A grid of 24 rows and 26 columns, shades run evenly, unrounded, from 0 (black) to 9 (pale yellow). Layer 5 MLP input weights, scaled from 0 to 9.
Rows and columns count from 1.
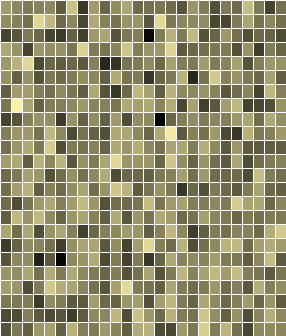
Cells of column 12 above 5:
11
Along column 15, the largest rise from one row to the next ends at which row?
10
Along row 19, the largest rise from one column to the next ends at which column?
7
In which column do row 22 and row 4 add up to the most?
16
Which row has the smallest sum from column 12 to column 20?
9
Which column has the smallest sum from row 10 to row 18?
18
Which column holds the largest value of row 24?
19
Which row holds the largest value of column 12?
21
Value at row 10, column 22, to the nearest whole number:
2
